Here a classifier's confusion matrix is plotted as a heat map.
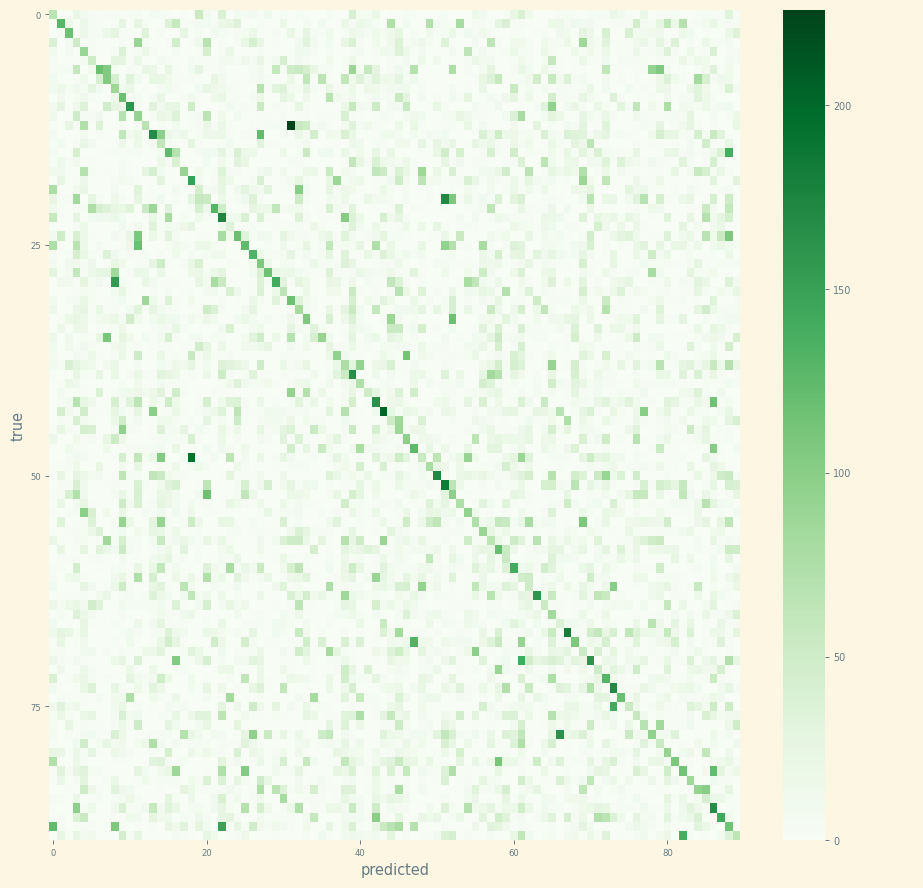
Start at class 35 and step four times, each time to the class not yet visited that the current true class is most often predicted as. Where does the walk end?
30
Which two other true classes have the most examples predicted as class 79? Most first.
6, 77
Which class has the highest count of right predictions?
43
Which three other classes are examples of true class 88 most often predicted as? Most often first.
22, 0, 8
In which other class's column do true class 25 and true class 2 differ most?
11
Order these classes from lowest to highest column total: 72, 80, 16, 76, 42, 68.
68, 16, 80, 76, 42, 72
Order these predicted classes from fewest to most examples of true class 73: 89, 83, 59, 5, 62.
89, 83, 5, 62, 59
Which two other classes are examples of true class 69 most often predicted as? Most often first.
55, 36
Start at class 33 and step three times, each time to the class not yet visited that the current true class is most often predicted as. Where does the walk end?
51
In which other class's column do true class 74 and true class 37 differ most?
46
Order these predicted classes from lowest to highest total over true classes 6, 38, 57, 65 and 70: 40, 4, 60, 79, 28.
28, 4, 60, 40, 79
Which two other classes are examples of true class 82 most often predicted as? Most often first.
86, 25
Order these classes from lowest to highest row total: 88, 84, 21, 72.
72, 84, 21, 88
